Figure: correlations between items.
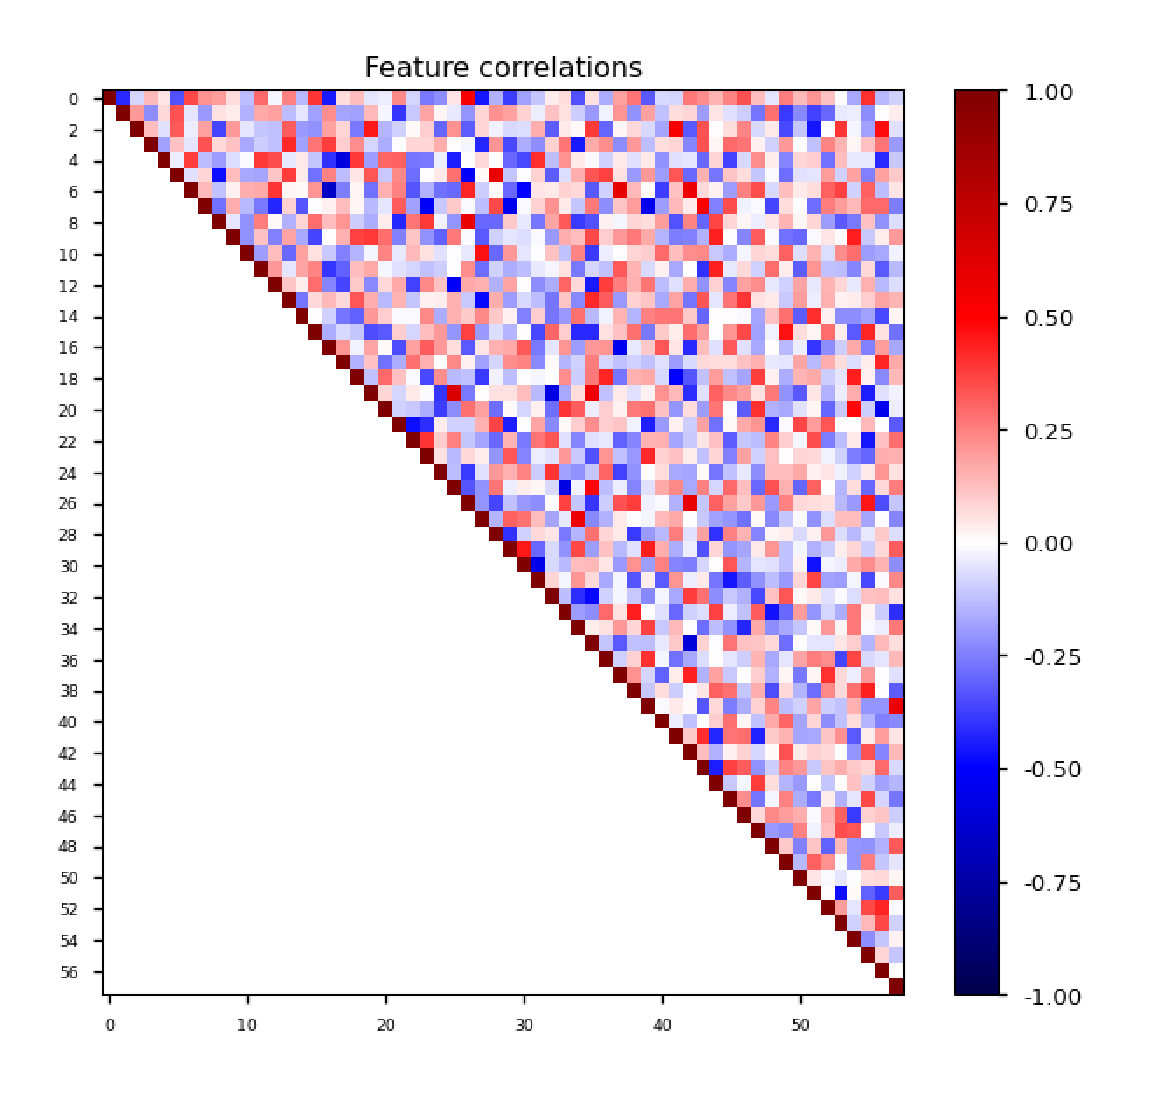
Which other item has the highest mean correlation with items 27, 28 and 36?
5
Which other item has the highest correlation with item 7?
43
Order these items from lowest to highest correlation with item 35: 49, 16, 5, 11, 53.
49, 11, 53, 16, 5
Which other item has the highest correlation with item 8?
26
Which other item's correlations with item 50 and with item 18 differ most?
9
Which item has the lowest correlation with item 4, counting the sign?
17
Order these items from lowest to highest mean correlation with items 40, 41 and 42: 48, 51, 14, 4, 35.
35, 4, 51, 48, 14
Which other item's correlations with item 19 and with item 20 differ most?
25
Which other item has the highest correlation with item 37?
6
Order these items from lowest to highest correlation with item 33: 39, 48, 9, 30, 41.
48, 41, 30, 39, 9
